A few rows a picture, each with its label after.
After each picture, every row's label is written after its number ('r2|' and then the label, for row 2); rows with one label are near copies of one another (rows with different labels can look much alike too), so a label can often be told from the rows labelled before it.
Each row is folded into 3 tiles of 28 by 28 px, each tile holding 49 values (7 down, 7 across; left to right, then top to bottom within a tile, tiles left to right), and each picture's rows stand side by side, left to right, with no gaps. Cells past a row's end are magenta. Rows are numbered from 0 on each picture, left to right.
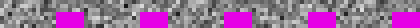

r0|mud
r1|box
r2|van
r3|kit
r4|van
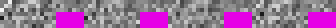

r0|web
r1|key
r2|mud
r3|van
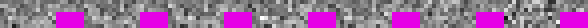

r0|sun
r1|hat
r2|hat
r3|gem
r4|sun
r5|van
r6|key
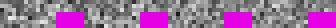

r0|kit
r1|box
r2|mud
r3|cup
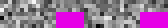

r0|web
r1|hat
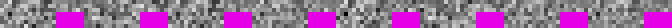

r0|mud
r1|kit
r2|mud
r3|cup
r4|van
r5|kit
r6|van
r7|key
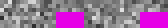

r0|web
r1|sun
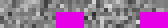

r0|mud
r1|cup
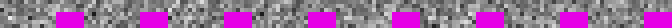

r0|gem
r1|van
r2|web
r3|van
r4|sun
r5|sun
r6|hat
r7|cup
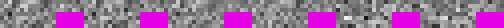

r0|van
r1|van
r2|van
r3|mud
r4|gem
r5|hat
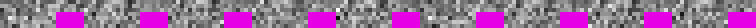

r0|sun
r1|mud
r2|key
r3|cup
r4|web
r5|gem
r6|mud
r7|mud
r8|key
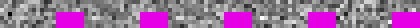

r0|mud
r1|kit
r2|gem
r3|gem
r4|key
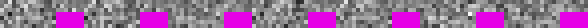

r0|cup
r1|cup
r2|box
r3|mud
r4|cup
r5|box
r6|kit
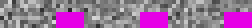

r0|cup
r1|gem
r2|key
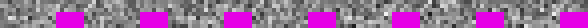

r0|gem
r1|cup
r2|hat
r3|cup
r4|box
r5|cup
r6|box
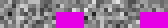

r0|van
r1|web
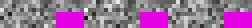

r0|web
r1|web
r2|cup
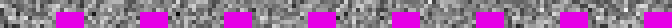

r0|hat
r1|van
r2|van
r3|box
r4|key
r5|cup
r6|sun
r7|sun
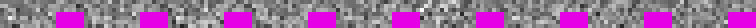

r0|sun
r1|box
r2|sun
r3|hat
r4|kit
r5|web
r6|gem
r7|mud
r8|cup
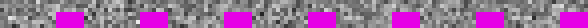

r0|gem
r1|key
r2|hat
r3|van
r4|kit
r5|mud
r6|kit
